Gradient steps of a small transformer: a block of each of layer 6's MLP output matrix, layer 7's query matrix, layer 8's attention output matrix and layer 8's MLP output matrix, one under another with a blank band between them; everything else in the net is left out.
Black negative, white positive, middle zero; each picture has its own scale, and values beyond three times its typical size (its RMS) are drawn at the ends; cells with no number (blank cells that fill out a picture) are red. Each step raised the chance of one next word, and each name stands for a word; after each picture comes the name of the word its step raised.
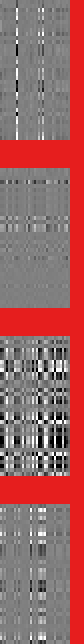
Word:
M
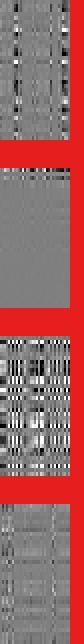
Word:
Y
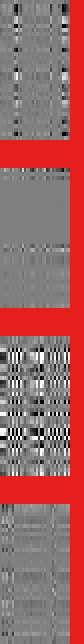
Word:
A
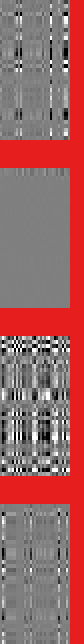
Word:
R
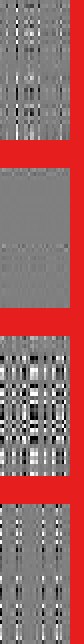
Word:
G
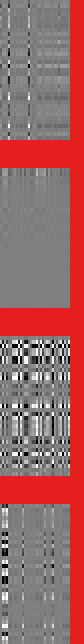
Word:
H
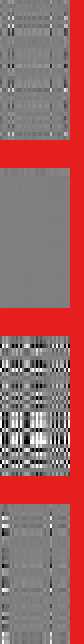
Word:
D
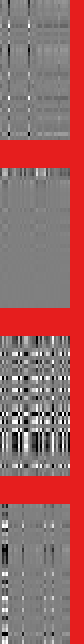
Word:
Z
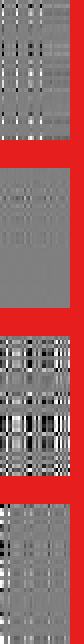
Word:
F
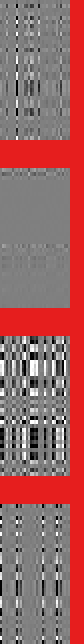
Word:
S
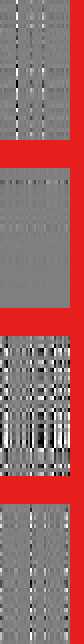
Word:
D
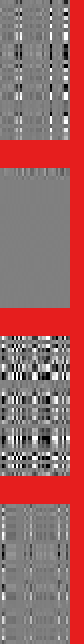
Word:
M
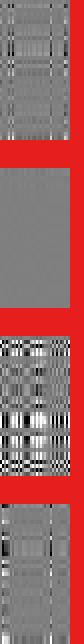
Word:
F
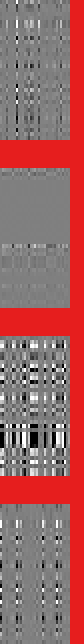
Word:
D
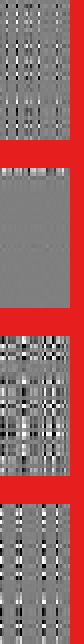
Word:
H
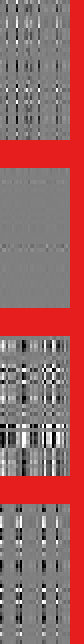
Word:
D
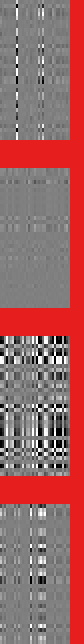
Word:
H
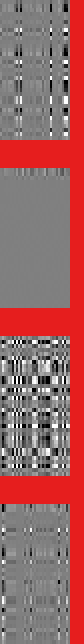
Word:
Y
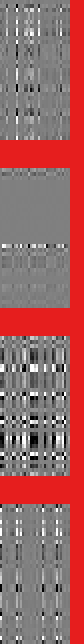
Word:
M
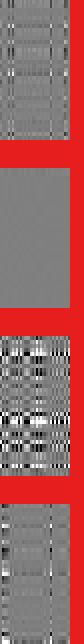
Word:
Z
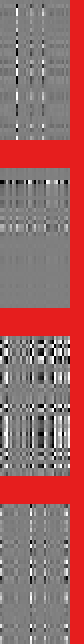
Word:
H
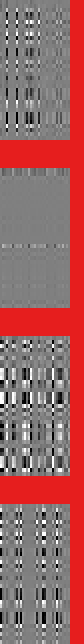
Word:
R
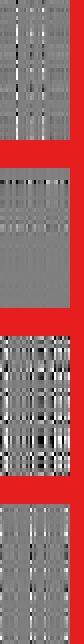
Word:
M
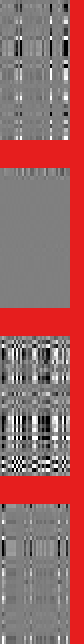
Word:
F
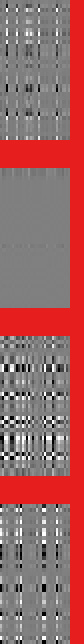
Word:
M
